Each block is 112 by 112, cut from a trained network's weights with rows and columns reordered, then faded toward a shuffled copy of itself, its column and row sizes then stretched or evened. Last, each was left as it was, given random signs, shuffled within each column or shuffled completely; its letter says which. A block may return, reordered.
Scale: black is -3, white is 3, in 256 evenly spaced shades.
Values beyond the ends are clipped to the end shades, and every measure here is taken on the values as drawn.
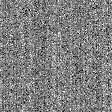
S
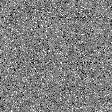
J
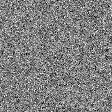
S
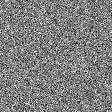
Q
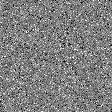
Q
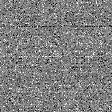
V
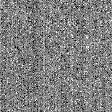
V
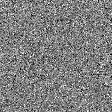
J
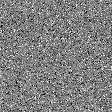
Q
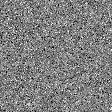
Q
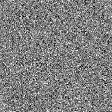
V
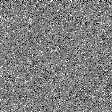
J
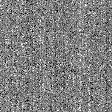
V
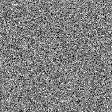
V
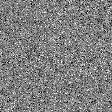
J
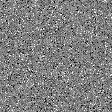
S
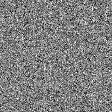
S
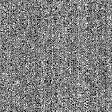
V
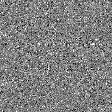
V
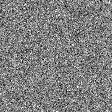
S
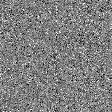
S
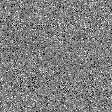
J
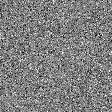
Q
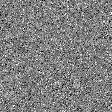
S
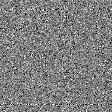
J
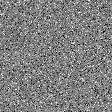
Q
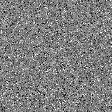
J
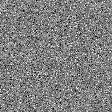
S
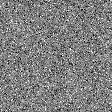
Q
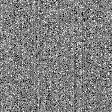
S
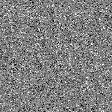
J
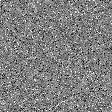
Q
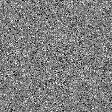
J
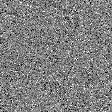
S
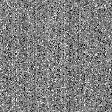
V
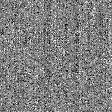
V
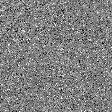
J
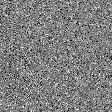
J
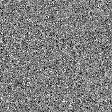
J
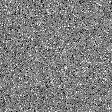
Q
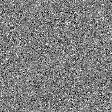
J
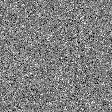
S
